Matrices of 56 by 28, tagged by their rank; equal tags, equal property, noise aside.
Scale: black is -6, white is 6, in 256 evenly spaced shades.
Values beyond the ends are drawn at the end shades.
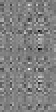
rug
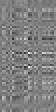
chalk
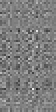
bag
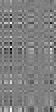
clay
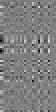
chalk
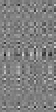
chalk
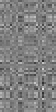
chalk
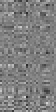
rug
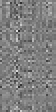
bag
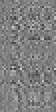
bag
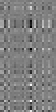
clay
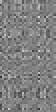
bag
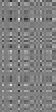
clay
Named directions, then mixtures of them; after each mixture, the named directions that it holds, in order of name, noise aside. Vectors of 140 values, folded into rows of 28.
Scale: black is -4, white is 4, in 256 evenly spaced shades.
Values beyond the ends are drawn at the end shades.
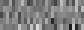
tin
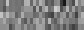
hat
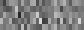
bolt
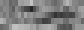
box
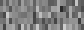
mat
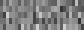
mat.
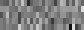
tin.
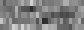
bolt, box.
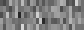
bolt, mat, tin.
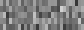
mat.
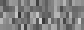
bolt.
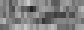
box.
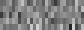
tin.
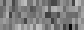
box, hat, tin.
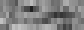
box.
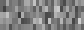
bolt, hat.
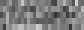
box, mat, tin.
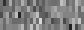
bolt, tin.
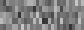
bolt, box, hat.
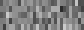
mat.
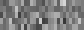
bolt, hat.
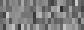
mat.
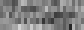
box, tin.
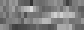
box.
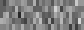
bolt, hat, tin.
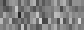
bolt.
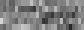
bolt, box, hat.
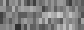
box, hat, mat.
